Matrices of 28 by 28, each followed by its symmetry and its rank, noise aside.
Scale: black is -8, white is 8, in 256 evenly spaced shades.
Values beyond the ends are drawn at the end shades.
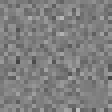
antisymmetric, rank four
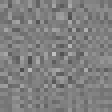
no symmetry, rank three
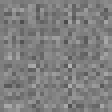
no symmetry, rank four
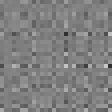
no symmetry, rank two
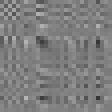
symmetric, rank two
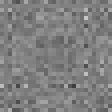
no symmetry, rank four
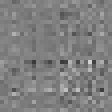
no symmetry, rank three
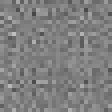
antisymmetric, rank four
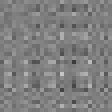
antisymmetric, rank two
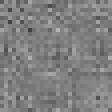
symmetric, rank four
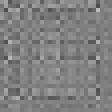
no symmetry, rank two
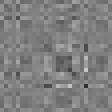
symmetric, rank two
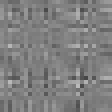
antisymmetric, rank two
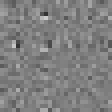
antisymmetric, rank four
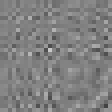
symmetric, rank three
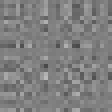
antisymmetric, rank two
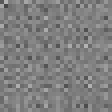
no symmetry, rank three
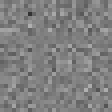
no symmetry, rank four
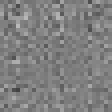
no symmetry, rank four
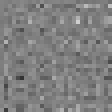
antisymmetric, rank four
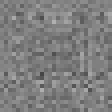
no symmetry, rank four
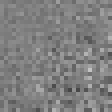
antisymmetric, rank four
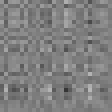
no symmetry, rank two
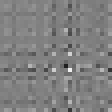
symmetric, rank two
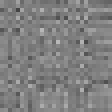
no symmetry, rank three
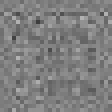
no symmetry, rank four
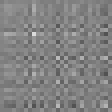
symmetric, rank two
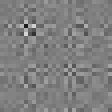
symmetric, rank two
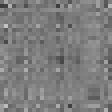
no symmetry, rank four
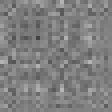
symmetric, rank three
